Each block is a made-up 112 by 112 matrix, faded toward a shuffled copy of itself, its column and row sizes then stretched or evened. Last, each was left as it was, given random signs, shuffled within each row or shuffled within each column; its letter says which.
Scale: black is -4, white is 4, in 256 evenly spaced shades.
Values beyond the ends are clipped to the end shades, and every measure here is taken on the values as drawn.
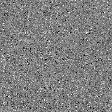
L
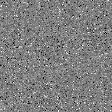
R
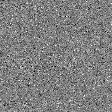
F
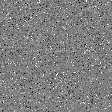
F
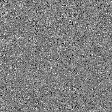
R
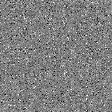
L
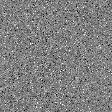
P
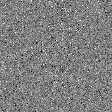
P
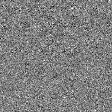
R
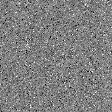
P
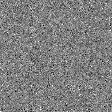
R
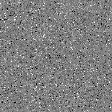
R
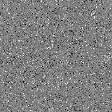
L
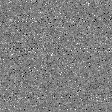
F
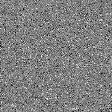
L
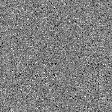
R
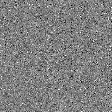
L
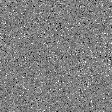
R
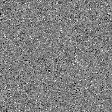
R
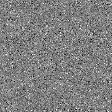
R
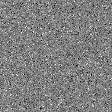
F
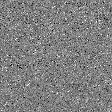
F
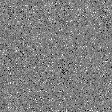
L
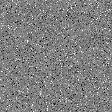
P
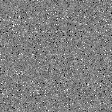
R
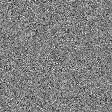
F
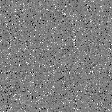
L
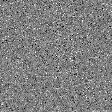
P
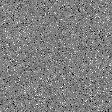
P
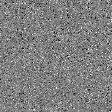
R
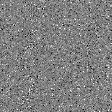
L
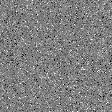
P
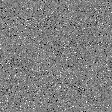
F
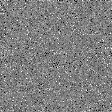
R
